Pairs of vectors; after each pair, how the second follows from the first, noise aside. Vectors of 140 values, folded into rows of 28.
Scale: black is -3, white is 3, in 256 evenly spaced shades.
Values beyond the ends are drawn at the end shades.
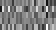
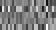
copied.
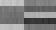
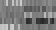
partly zeroed.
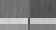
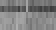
reversed, negated, shrunk.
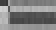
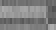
reversed, negated, shrunk.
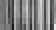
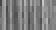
reversed, negated, shrunk.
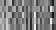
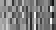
copied.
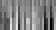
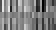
wrapped around.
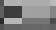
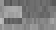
negated, shrunk.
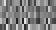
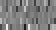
partly zeroed.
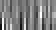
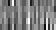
wrapped around.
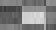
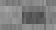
negated, shrunk.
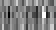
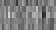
negated, shrunk.
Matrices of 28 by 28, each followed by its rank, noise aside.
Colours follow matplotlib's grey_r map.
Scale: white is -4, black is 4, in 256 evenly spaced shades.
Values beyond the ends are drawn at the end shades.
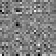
four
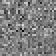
six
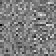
six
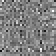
four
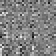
five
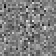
six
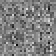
seven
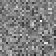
six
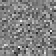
six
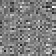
four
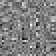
four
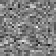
seven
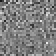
seven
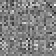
five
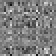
three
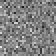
seven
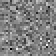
six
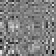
three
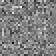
seven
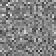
seven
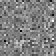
six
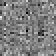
six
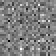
four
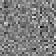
five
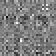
four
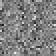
four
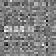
three
